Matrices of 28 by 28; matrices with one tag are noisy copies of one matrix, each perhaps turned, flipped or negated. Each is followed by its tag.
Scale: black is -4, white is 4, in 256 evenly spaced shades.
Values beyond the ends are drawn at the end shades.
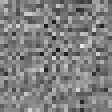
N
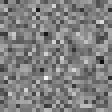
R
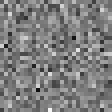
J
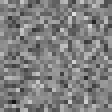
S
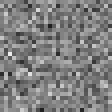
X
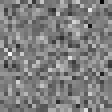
R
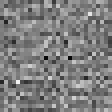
N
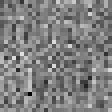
N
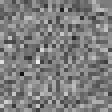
J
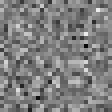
S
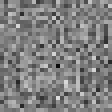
N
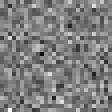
R
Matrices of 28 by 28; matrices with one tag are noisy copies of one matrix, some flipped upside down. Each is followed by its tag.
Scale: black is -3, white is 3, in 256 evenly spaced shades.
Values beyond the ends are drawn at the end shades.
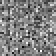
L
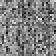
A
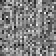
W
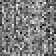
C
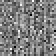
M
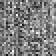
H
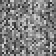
C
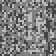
C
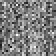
C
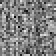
L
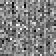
M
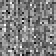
L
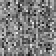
A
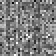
L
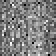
C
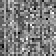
H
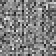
W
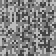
A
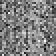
C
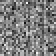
M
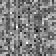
L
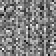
M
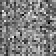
C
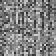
W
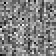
M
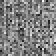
H
